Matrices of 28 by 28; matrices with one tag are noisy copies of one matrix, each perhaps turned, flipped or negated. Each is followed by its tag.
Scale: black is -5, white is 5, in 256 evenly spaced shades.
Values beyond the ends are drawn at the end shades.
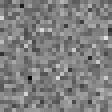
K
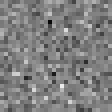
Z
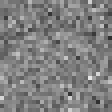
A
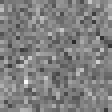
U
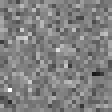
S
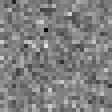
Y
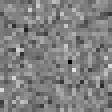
U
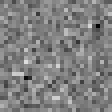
Z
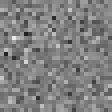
Z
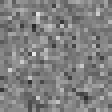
Z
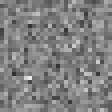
Z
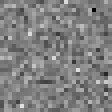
K
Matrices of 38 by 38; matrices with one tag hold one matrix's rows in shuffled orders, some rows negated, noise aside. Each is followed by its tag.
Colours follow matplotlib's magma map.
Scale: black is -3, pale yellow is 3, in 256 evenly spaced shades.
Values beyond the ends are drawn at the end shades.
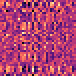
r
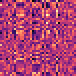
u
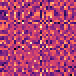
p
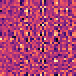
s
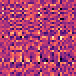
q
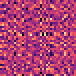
p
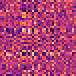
r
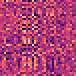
r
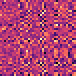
s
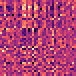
r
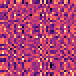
p
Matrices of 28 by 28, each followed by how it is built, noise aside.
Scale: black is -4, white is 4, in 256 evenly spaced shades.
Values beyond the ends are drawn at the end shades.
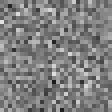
noise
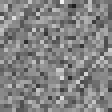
Hankel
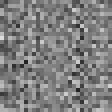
repeating rows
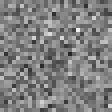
noise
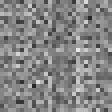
repeating rows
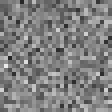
noise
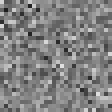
block diagonal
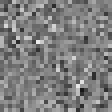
block diagonal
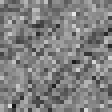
Hankel
